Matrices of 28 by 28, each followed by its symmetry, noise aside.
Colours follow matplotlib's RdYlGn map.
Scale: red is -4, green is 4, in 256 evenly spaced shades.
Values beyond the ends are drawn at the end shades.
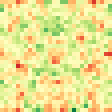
mirrored left to right.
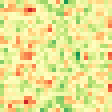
mirrored top to bottom.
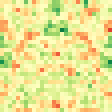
mirrored left to right.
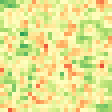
same after a half turn.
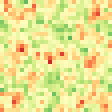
same after a half turn.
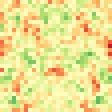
mirrored left to right.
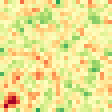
symmetric across the other diagonal.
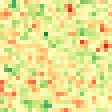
antisymmetric.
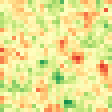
antisymmetric.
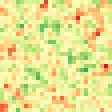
symmetric across the other diagonal.
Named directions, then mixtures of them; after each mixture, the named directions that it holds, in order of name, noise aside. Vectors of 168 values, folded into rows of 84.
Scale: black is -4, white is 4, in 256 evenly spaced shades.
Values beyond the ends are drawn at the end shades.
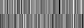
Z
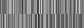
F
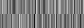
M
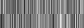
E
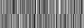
M, Z.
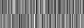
M.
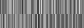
F.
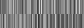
F.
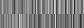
F, M.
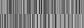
F.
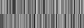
E, M.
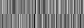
M.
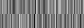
M.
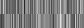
E.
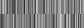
E, M.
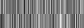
E.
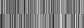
E.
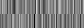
M.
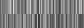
F, Z.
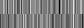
Z.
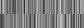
E, M.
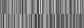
F.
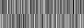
M, Z.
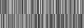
F.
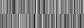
M.
